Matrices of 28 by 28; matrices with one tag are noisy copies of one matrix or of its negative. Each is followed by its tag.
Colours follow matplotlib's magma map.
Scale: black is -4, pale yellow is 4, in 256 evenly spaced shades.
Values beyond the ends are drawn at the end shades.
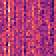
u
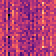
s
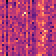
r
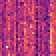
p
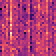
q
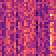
p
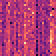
p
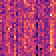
p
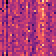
r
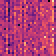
u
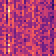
u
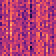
q
